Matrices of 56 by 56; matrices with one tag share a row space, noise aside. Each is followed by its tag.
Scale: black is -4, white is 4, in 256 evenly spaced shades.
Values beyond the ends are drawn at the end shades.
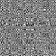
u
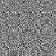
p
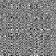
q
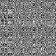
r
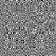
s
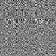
s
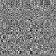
q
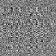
q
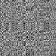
u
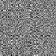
q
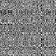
r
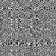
q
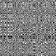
r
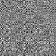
u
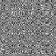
p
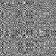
u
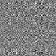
s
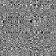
q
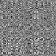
q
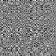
q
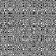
r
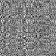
u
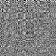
u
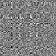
q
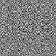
p
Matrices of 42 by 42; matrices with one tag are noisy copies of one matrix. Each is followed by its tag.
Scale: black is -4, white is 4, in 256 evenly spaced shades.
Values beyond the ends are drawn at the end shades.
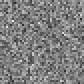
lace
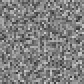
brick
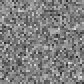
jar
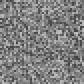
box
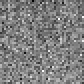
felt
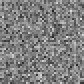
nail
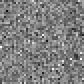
box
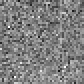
felt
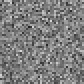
lace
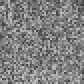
felt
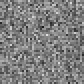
box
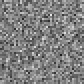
lace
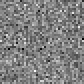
box
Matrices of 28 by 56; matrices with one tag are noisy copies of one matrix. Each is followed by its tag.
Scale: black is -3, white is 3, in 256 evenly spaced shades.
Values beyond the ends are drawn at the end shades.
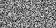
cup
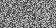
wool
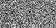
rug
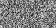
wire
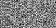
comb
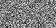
rug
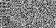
comb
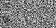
comb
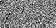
rug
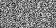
wool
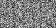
wool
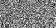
rug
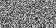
rug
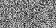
wire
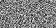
rug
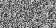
wire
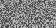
rug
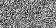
wire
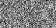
wire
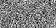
rug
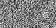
wire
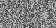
wire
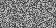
wool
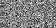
cup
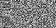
comb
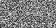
cup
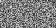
wool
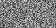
wool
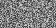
wool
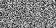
cup
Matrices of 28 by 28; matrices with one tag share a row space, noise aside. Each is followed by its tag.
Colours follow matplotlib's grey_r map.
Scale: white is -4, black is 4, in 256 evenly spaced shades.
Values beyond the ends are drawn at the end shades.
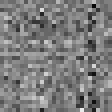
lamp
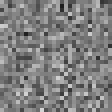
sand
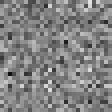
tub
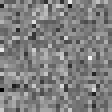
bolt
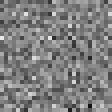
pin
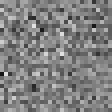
bolt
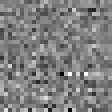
bolt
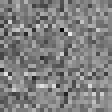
bolt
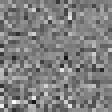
bolt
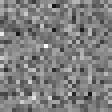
pin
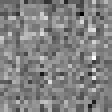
lamp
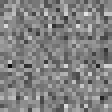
tub
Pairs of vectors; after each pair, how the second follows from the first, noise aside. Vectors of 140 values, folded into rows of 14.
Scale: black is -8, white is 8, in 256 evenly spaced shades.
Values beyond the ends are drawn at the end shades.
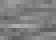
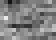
negated, scaled up.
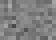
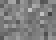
reversed, negated.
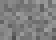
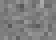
reversed, negated, partly zeroed.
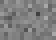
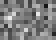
negated, scaled up.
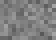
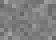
reversed, negated, shrunk.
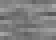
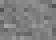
reversed, negated, partly zeroed.
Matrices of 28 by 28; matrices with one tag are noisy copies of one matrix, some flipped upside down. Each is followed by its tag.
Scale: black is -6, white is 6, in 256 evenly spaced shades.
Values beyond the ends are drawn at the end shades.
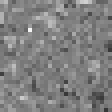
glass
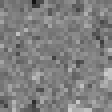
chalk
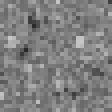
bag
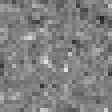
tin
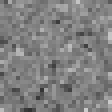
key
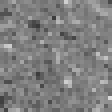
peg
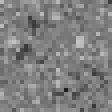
bag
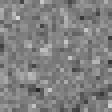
tin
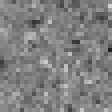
tin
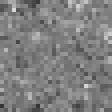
chalk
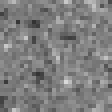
peg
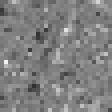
peg
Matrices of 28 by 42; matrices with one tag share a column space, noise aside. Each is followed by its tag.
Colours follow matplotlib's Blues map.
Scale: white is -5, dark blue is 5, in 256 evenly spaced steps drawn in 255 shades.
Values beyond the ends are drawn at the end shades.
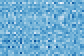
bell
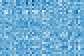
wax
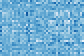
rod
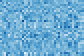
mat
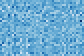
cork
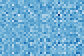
cork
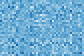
cork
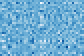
bell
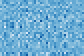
mat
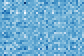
wax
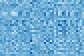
rod
